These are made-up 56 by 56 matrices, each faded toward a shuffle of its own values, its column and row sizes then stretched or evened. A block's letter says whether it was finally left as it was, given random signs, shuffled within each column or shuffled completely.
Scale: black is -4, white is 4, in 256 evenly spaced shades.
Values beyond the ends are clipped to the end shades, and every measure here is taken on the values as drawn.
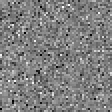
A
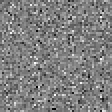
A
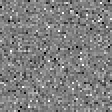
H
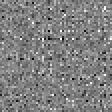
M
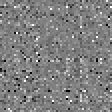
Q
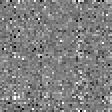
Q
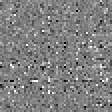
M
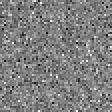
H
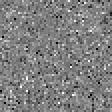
H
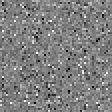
A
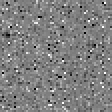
A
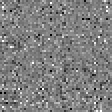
Q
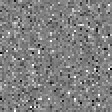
A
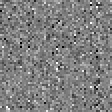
A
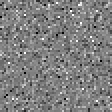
H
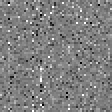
A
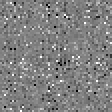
M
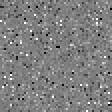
H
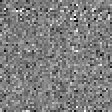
M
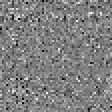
M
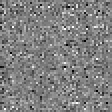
M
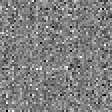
M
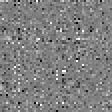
Q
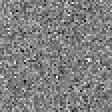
H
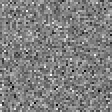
H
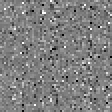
A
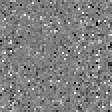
A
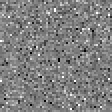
H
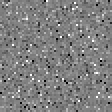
H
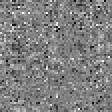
Q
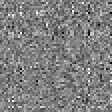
Q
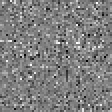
M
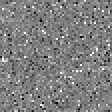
H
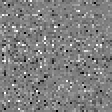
M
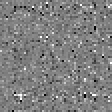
Q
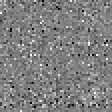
M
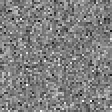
H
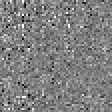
M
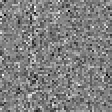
A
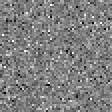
H
